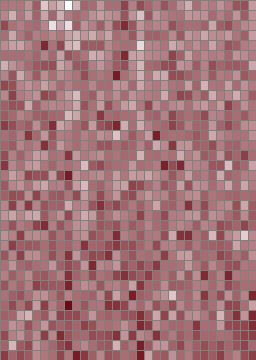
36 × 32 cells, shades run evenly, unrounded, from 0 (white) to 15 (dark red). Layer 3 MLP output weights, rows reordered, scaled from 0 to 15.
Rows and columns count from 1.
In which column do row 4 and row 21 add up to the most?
4
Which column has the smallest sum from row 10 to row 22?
10
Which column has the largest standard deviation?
9
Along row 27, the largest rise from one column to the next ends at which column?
12
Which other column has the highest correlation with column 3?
28
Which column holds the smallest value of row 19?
11
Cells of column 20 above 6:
32
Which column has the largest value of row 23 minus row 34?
5
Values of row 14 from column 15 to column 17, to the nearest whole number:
4 8 10
